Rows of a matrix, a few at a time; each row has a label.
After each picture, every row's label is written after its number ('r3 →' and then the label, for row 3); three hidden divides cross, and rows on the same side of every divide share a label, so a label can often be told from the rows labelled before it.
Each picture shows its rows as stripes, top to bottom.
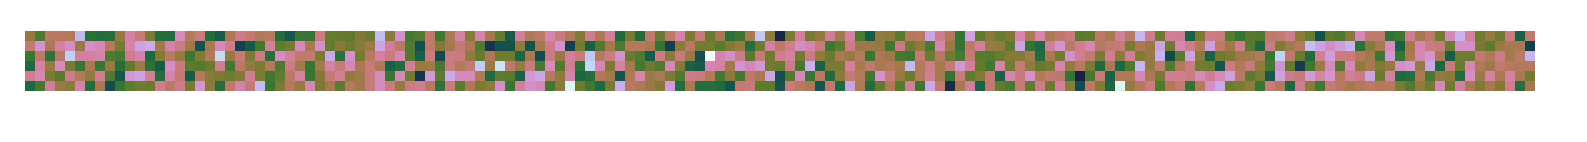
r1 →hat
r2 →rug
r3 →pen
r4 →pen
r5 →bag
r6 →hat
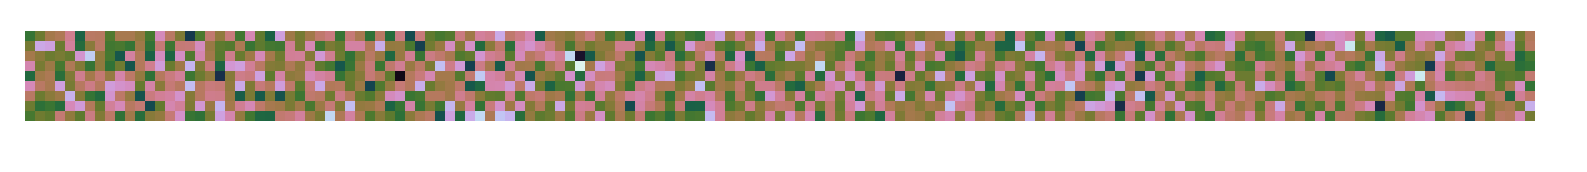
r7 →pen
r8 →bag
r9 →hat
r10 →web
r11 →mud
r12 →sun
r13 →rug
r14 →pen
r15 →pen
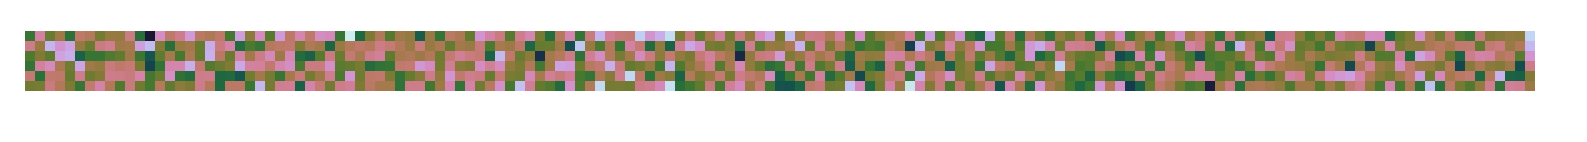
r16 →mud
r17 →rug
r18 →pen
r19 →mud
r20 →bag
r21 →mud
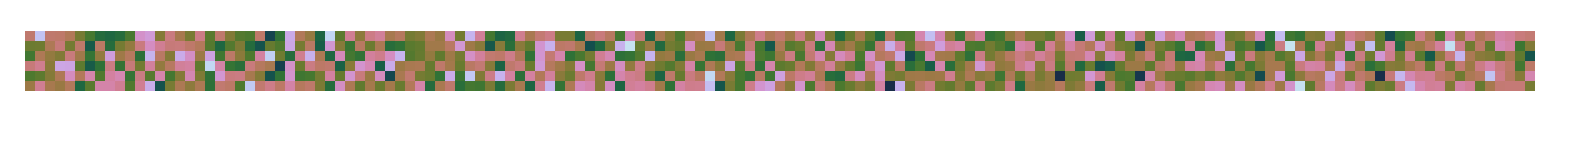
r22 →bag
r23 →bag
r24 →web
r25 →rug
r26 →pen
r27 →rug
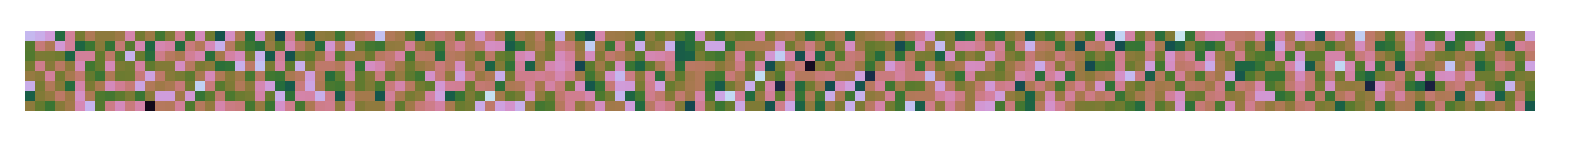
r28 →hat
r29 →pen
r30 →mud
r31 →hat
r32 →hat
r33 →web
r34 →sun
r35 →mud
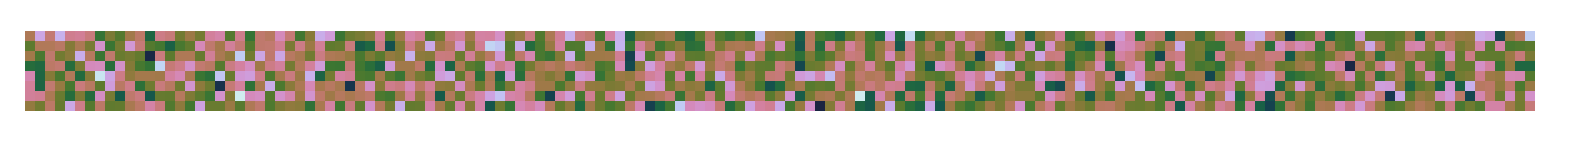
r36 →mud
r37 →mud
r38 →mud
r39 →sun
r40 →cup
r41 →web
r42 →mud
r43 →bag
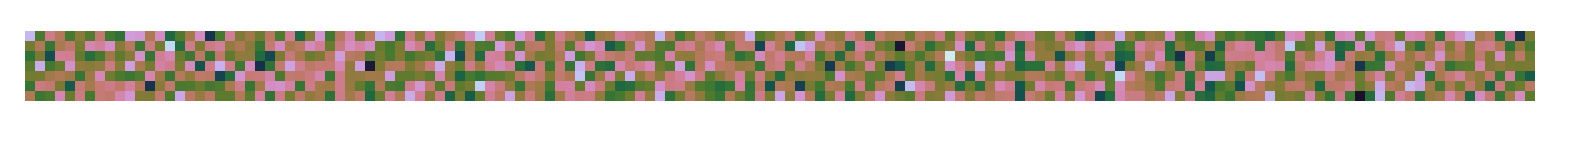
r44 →hat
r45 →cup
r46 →pen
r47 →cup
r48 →web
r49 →mud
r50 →sun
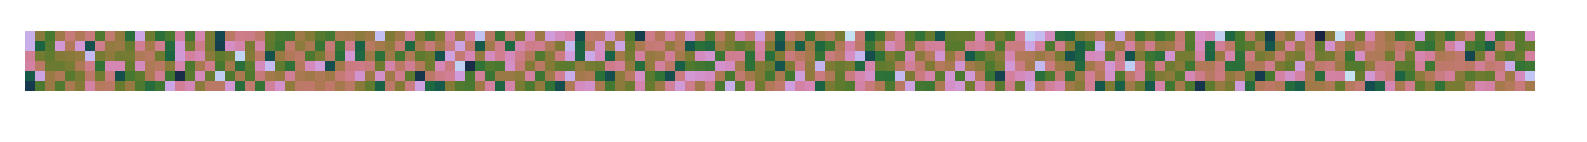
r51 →hat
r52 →hat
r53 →mud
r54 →web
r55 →bag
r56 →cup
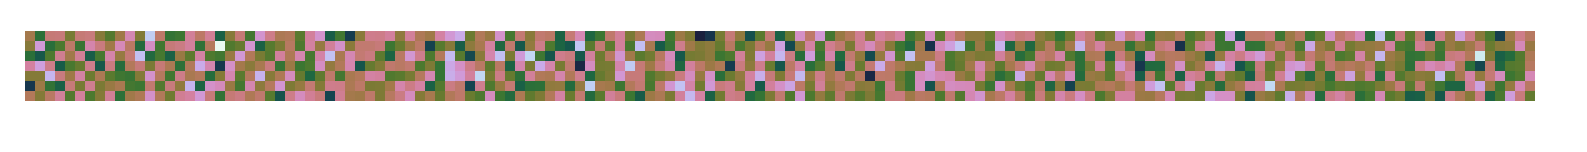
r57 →web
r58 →cup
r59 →mud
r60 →hat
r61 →bag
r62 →cup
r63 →web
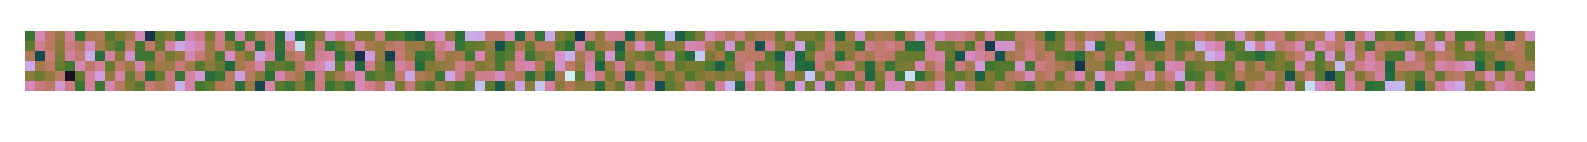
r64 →pen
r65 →rug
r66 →hat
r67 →hat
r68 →mud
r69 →rug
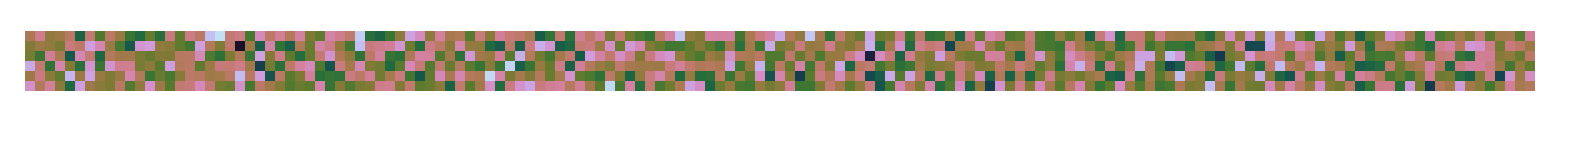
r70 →cup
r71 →rug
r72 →mud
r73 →cup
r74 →mud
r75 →web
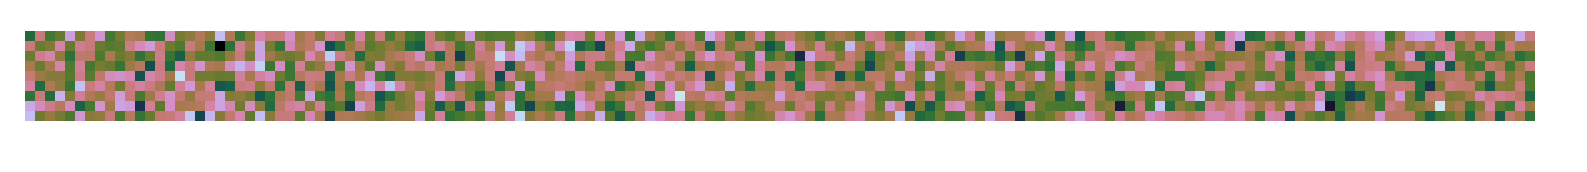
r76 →pen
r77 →hat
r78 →mud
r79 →mud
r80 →web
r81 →web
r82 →cup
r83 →cup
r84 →sun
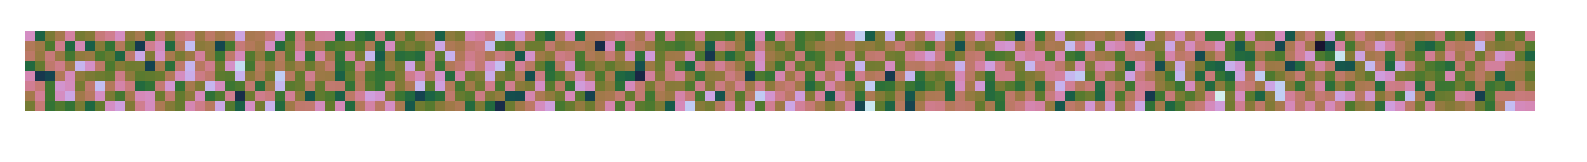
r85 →mud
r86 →web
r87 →hat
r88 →mud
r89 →sun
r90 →cup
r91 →bag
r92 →rug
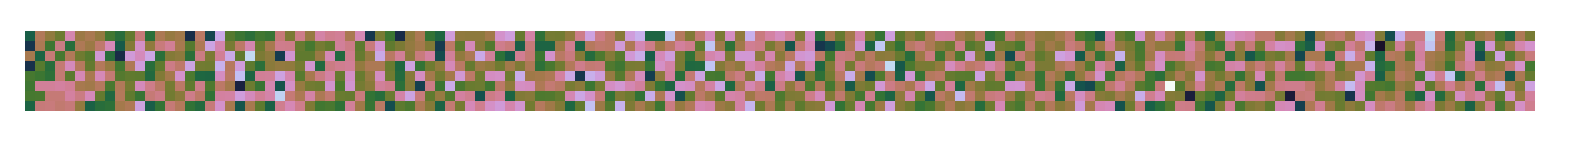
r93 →pen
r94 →pen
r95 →bag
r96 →pen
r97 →mud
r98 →bag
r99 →sun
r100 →pen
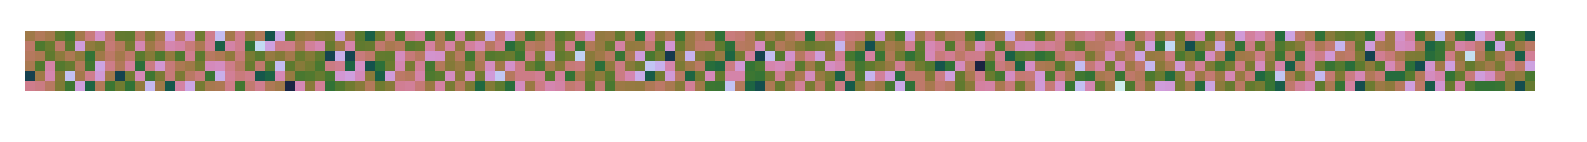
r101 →sun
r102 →hat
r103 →rug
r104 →sun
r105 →pen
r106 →web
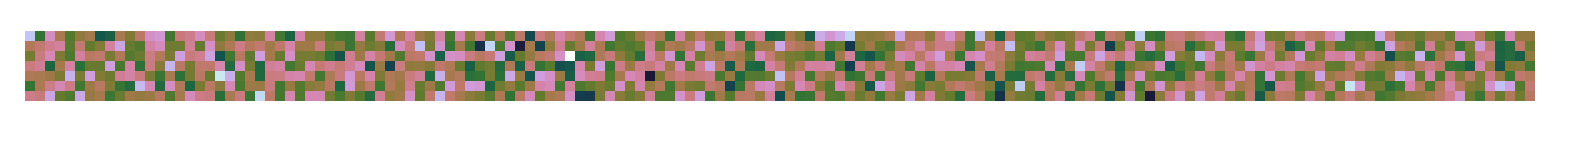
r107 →web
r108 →sun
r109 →hat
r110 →cup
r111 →cup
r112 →bag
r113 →hat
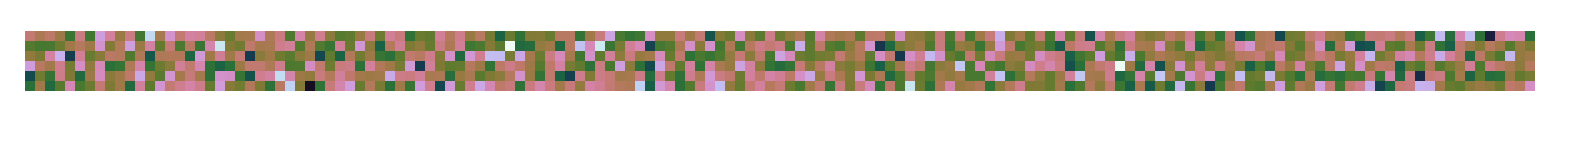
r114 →web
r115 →cup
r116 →mud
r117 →hat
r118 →cup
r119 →pen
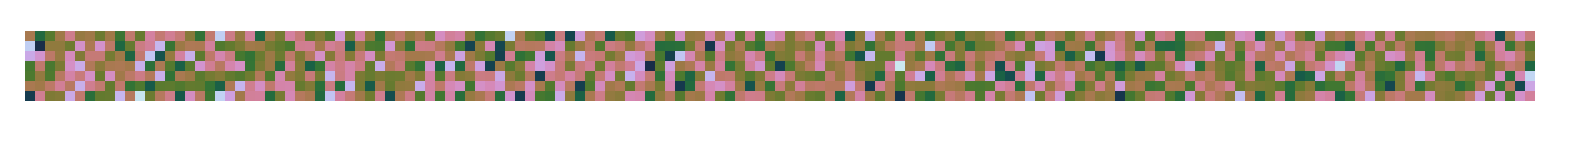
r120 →cup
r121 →web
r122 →rug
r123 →bag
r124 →pen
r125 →mud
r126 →pen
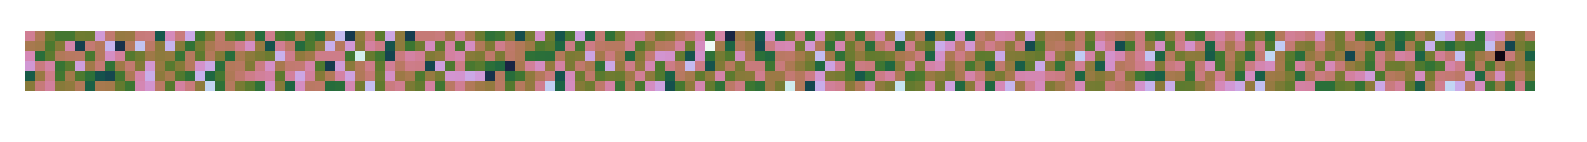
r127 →rug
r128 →pen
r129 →sun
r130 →web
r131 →bag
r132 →web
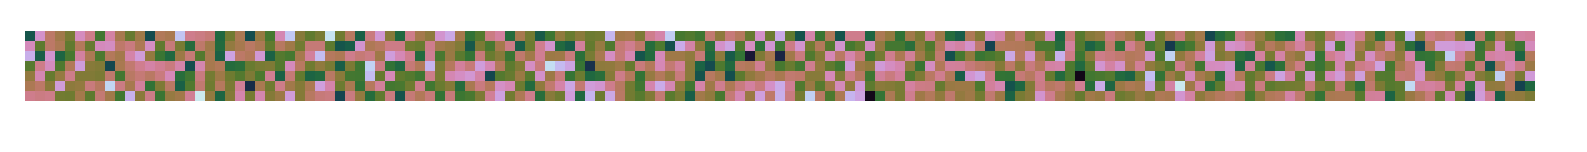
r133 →mud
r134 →rug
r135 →hat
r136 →hat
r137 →bag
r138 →mud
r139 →mud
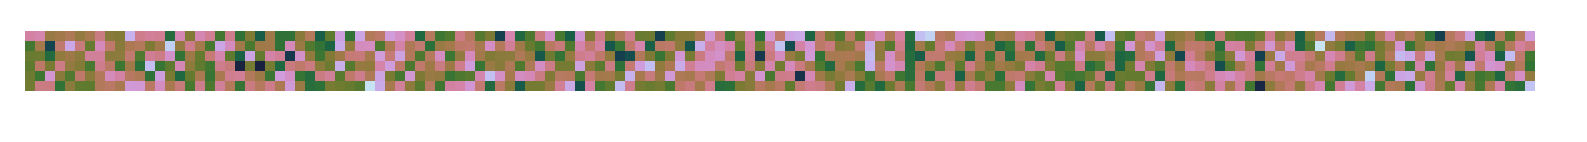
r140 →rug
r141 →cup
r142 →cup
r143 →rug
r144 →mud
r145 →bag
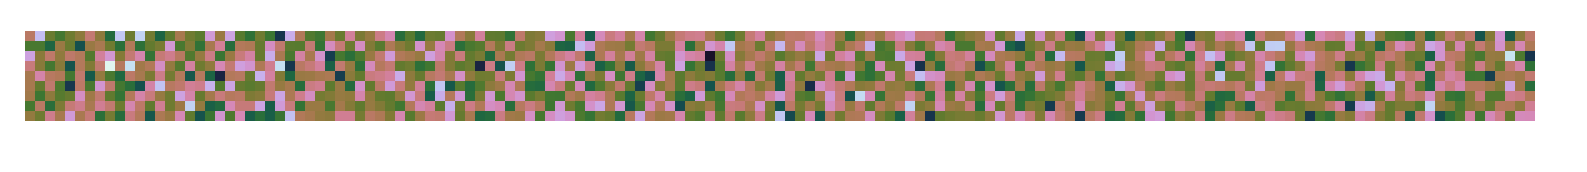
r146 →bag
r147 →cup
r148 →web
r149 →sun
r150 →hat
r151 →web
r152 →sun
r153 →mud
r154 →pen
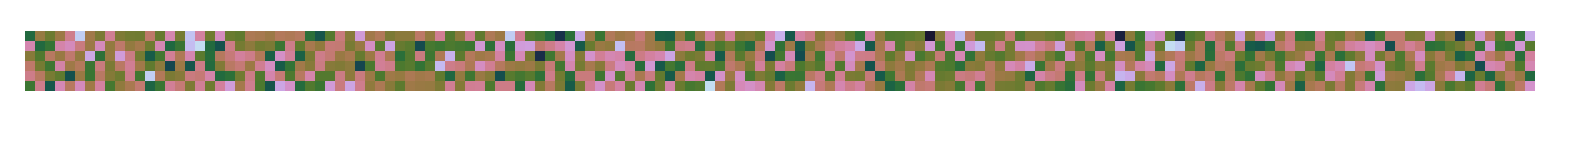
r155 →cup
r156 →hat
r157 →mud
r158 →hat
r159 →web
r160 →pen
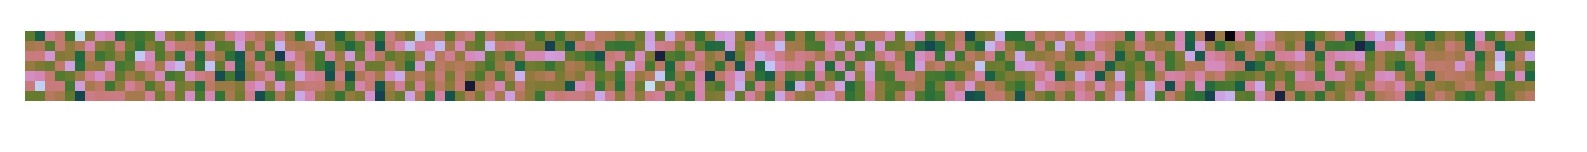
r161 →sun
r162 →sun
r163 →bag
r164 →rug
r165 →web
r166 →sun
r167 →sun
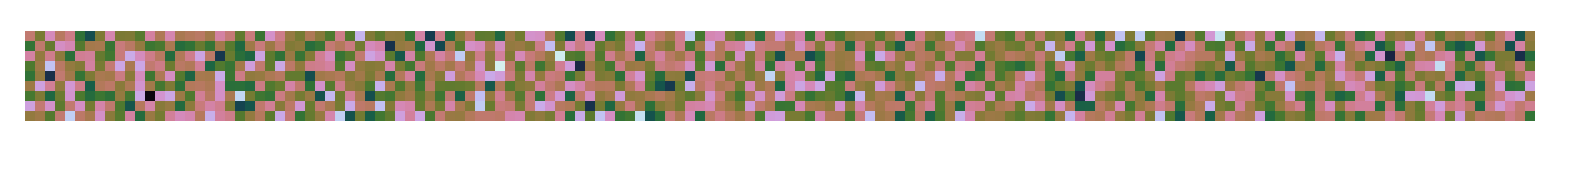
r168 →rug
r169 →pen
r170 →hat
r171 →mud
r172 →pen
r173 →bag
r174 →pen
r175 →bag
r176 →cup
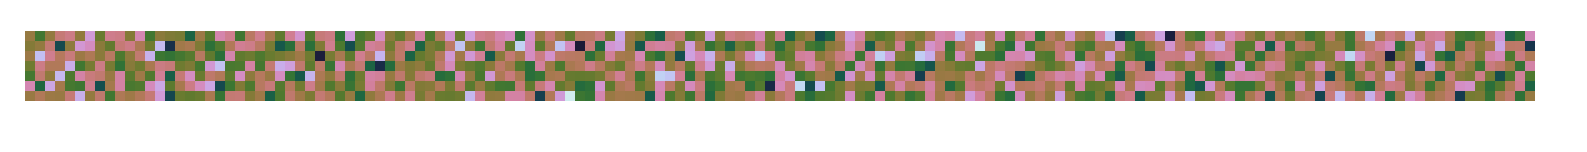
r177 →pen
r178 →hat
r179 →bag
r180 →cup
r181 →sun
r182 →web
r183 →hat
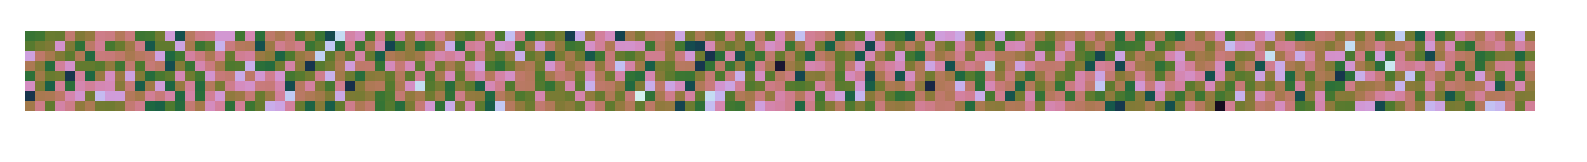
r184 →cup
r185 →pen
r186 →web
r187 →bag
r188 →mud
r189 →sun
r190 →cup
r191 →pen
